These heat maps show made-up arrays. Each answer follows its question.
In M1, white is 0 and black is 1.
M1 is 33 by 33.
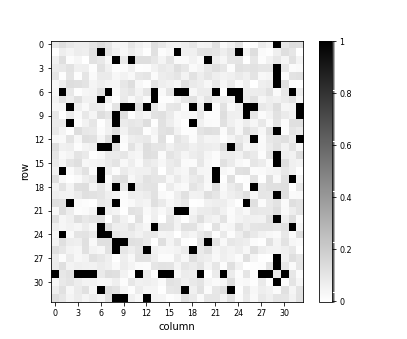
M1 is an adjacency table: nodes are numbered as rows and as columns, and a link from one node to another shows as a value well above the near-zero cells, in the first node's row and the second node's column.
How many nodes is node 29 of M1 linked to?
12
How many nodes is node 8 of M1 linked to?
9
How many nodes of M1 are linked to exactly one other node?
12
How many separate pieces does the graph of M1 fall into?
3
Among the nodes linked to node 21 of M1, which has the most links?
node 6
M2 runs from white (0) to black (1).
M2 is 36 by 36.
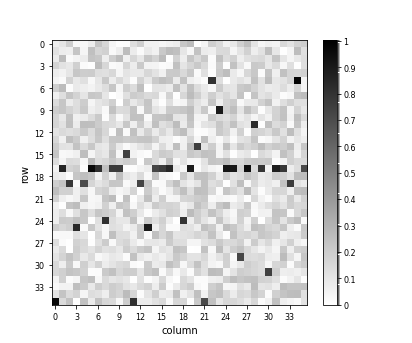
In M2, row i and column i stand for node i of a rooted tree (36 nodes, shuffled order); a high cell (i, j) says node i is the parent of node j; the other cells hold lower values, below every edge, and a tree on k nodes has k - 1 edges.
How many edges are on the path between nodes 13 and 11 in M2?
4
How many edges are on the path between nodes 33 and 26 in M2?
4
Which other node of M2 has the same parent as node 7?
18
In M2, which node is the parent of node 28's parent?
35
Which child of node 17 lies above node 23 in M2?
9
